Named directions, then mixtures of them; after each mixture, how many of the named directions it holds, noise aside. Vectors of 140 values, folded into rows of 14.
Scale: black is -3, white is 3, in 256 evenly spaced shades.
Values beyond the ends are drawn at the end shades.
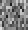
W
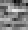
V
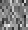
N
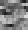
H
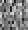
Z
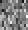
four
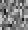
four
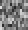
two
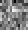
three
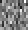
three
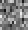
three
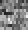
four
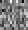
four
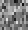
four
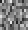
four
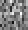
one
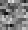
one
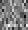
one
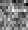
two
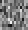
four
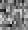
four
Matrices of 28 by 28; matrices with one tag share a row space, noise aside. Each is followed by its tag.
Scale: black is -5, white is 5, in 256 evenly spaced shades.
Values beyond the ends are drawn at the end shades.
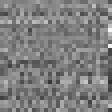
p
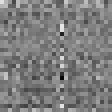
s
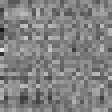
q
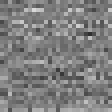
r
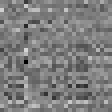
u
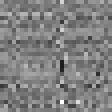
s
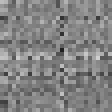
s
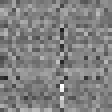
s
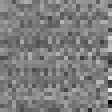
p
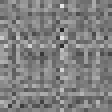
s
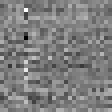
u
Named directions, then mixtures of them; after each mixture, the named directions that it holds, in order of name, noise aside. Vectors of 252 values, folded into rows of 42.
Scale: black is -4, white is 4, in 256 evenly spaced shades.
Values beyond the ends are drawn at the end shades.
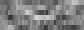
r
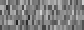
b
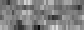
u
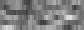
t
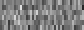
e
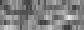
t.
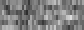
b, t.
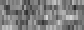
b, t.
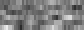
t, u.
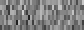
b.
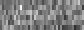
e, r.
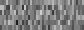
b.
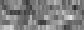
t.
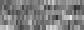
b, t, u.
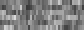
e, t.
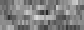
r.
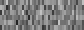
b.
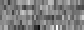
e, u.
